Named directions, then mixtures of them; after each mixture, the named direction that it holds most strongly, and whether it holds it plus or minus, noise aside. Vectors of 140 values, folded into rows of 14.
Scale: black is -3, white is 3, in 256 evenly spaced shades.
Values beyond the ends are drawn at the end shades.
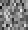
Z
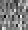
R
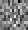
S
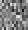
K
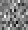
S, minus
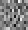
S, minus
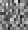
S, plus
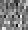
R, plus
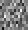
Z, plus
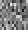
K, plus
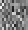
K, plus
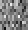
R, minus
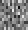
S, minus
